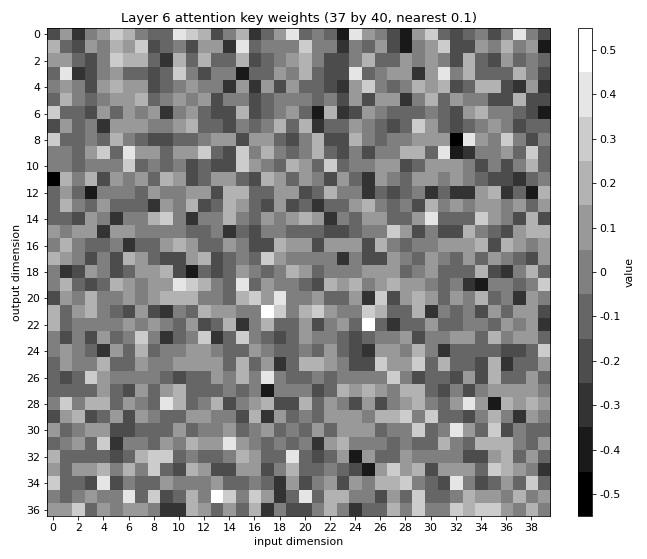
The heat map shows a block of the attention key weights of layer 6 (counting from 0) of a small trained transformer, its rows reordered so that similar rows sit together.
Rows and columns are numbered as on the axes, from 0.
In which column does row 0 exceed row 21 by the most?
30
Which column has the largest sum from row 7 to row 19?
15
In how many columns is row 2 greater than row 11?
18
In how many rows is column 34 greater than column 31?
18
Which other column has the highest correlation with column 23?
14
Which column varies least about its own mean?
7
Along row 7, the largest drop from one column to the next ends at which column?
21
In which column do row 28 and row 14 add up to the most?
9
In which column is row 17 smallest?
23
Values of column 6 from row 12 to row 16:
0 -0.1 0 0.1 -0.3
